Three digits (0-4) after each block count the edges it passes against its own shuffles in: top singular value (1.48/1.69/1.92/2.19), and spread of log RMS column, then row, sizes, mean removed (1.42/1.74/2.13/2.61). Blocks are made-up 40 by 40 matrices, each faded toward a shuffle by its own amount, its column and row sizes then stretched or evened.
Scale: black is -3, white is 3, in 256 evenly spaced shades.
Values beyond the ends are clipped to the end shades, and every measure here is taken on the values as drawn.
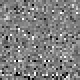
0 2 3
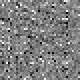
1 2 1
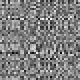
4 2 3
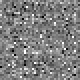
1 2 0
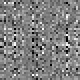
3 4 2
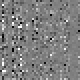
0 4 0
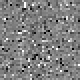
0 1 2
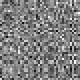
4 3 0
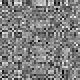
4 1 2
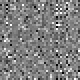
3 3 1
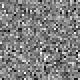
0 0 0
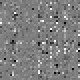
0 3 1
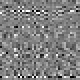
4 1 4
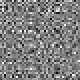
4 0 2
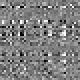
4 2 4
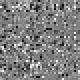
2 1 2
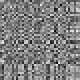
4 2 2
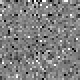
2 0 1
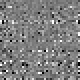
1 3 4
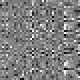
4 3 0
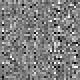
2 3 0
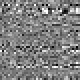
3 0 4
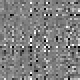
3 4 3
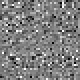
2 0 2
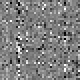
0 4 1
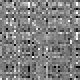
4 4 2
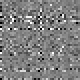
3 2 4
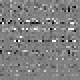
0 1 4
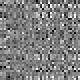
4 4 3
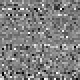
0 0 3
